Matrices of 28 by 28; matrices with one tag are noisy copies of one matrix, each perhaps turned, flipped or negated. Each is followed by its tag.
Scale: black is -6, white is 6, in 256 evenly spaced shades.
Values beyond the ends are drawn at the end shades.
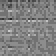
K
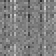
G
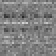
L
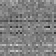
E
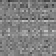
K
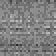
E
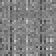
G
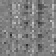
L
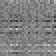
E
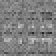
L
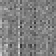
K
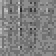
K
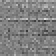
K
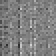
K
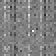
G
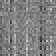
G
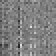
K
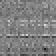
K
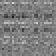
L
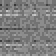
G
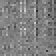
K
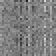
E
